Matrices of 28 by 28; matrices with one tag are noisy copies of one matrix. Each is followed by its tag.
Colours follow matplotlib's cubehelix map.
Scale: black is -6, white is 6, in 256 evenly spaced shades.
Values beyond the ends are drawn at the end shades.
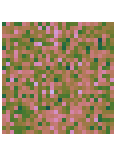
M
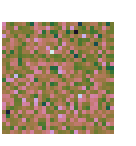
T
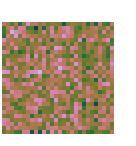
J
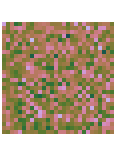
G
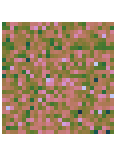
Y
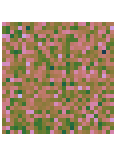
G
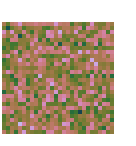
Y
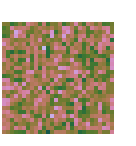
J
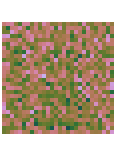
G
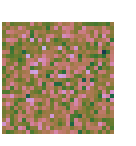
J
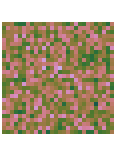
J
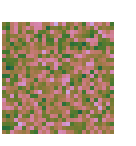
Y
